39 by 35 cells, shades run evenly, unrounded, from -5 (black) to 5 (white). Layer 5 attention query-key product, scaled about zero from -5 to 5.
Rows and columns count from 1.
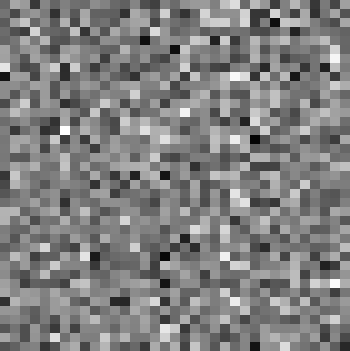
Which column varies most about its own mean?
17
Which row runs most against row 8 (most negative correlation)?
15
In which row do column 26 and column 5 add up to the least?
39
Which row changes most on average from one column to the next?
9
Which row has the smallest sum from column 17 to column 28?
32
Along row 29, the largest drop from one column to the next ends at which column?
10
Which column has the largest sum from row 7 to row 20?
34
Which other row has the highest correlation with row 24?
8
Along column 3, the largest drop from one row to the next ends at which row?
4
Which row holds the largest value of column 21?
2
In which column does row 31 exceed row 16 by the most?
26
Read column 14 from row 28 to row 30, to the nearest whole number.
3 -1 -1
